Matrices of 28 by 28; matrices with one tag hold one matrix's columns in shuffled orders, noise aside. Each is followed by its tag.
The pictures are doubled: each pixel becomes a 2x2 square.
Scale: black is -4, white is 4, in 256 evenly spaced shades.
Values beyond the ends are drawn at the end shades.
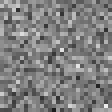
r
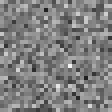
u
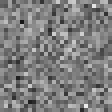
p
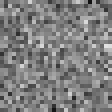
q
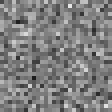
p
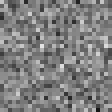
q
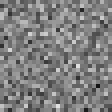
r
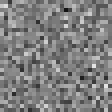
u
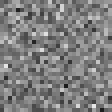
r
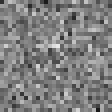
q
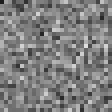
q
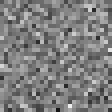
r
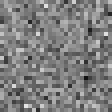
p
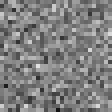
r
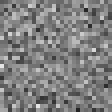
r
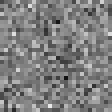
p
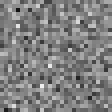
u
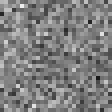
p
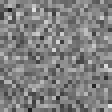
r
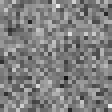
p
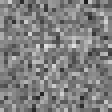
q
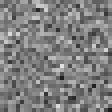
r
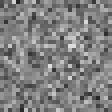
q
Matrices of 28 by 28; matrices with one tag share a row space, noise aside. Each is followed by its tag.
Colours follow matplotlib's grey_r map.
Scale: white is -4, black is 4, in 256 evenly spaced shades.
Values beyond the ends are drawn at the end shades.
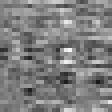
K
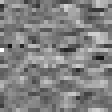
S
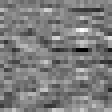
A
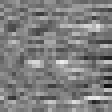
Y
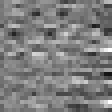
Y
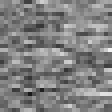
K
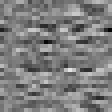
S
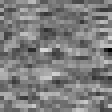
A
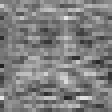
S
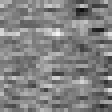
A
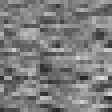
A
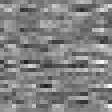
A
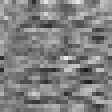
S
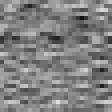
A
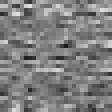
K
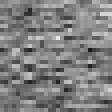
K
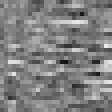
Y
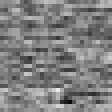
K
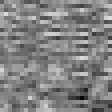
A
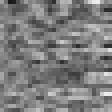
Y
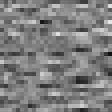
A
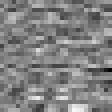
Y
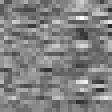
A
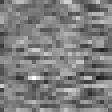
S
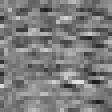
S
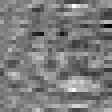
Y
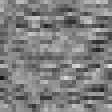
S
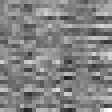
K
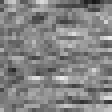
Y
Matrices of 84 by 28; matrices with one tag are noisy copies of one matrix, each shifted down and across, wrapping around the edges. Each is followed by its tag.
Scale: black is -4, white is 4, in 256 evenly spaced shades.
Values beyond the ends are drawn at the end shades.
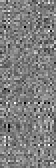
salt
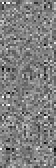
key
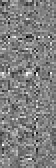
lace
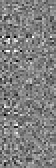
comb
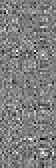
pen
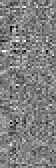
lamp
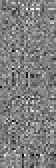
key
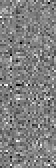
pen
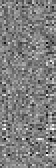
lamp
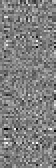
pen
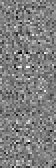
comb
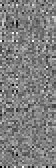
salt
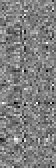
lace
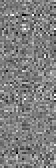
pen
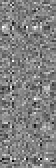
lace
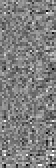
lamp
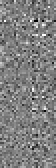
comb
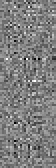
key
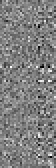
comb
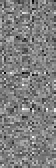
lace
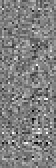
lamp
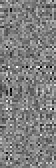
salt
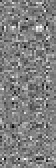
lace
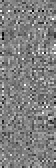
salt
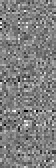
pen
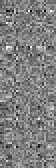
lace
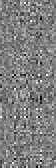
salt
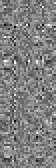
lace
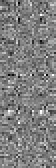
lace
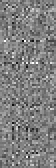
key
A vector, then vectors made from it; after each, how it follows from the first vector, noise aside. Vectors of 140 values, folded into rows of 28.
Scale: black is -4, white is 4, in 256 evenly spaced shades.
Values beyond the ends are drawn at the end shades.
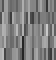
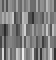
sign-scrambled.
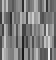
sign-scrambled.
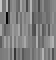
wrapped around, partly zeroed.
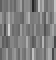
reversed, partly zeroed.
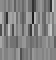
reversed, partly zeroed.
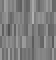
reversed, negated, shrunk.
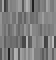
reversed, partly zeroed.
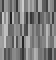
copied.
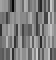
wrapped around.
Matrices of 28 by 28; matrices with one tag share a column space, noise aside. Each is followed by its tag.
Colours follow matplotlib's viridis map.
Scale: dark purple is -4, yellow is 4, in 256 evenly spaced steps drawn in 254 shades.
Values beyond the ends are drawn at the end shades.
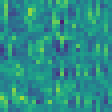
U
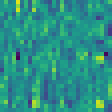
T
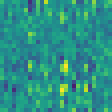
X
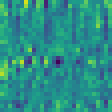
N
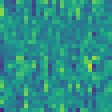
X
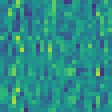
U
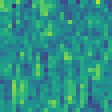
T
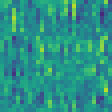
U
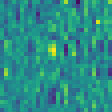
U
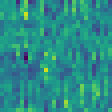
T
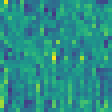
T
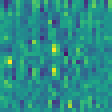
N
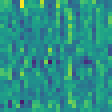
N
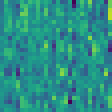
U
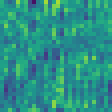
T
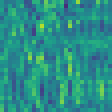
T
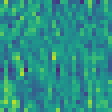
T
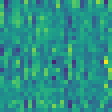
N
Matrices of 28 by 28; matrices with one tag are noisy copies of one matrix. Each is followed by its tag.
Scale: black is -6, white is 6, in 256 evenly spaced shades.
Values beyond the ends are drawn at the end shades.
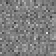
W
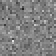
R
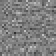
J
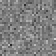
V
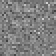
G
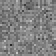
V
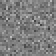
R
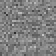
J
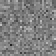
V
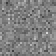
W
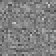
G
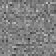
G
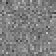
W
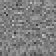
J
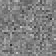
V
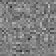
G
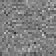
J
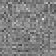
G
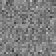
W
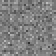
V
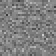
J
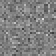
G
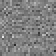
J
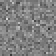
R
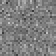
W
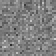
V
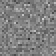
G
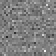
J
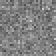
V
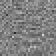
J
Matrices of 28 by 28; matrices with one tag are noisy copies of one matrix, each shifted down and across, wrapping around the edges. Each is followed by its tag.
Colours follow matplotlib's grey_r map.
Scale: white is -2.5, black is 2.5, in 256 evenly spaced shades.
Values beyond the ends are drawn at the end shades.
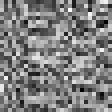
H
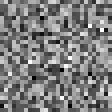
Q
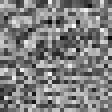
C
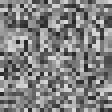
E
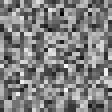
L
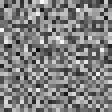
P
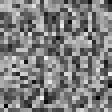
L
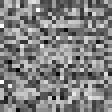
C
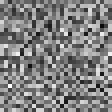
P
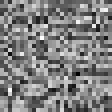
C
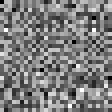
P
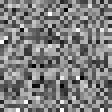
P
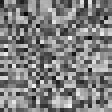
C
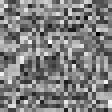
C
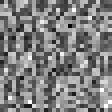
L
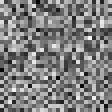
P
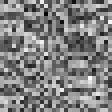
H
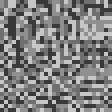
E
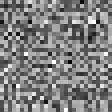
P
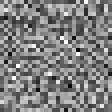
P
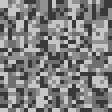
L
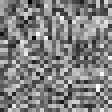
E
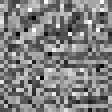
C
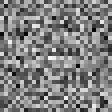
P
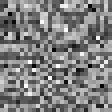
C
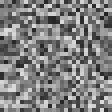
H
